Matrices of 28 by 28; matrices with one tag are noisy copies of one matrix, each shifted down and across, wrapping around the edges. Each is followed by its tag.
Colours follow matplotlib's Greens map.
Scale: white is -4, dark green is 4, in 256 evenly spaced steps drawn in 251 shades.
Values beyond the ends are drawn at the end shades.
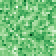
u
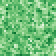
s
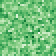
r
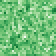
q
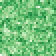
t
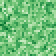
q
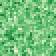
q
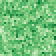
t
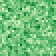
r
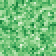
u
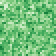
u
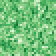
u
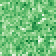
q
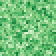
r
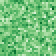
r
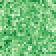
s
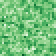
r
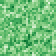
q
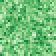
s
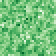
q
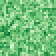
q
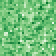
s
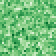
t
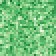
s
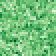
t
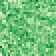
r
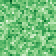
r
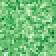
s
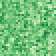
s
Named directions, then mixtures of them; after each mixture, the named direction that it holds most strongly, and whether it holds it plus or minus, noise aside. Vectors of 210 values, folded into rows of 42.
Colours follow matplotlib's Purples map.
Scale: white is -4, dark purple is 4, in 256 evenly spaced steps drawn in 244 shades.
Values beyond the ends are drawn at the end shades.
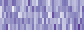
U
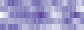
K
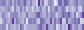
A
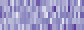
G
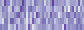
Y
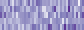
G, plus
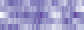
K, plus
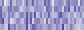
Y, minus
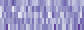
U, plus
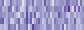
Y, minus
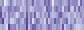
Y, minus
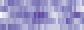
K, plus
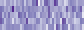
A, minus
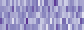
A, minus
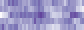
K, plus
